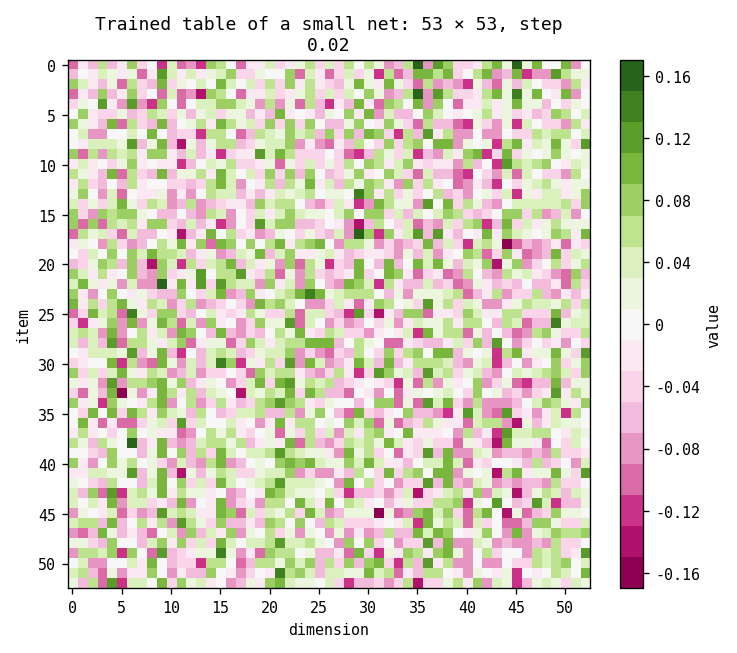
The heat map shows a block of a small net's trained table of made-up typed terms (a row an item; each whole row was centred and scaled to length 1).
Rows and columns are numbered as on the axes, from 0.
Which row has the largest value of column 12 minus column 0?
47
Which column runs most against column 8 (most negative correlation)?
29
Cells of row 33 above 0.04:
11
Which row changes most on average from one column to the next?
20
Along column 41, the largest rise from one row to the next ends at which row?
16
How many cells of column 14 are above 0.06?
5
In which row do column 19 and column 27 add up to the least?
22
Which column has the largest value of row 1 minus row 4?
36
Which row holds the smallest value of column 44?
18
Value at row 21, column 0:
0.08
